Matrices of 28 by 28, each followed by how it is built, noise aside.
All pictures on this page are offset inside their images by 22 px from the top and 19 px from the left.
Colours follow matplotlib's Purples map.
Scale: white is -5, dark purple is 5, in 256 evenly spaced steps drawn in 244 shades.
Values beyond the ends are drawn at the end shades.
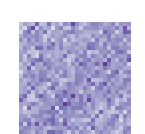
Hankel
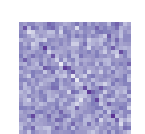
diagonal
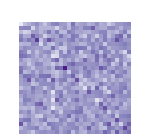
diagonal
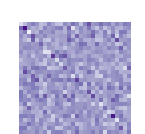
diagonal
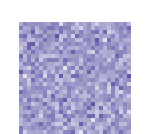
Hankel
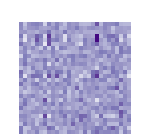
low rank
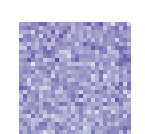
noise
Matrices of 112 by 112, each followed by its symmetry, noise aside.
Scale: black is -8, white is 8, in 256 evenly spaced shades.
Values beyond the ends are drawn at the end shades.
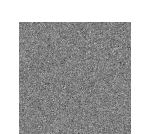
no symmetry.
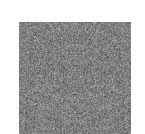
mirrored left to right.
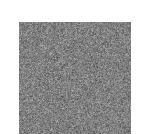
symmetric.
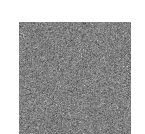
no symmetry.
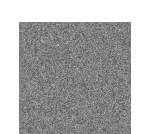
no symmetry.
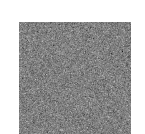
antisymmetric.
